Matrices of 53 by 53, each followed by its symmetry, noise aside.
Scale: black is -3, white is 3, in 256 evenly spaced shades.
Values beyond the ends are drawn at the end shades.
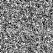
antisymmetric.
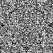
mirrored left to right.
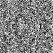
mirrored top to bottom.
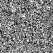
antisymmetric.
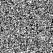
antisymmetric.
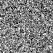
symmetric across the other diagonal.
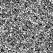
symmetric across the other diagonal.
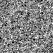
symmetric.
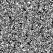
same after a half turn.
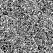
symmetric across the other diagonal.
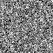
same after a half turn.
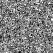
antisymmetric.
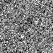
symmetric.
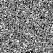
antisymmetric.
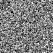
symmetric.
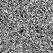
symmetric across the other diagonal.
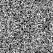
mirrored top to bottom.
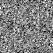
same after a half turn.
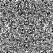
mirrored left to right.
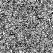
same after a half turn.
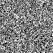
symmetric.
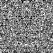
mirrored left to right.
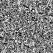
same after a half turn.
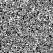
no symmetry.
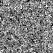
symmetric across the other diagonal.
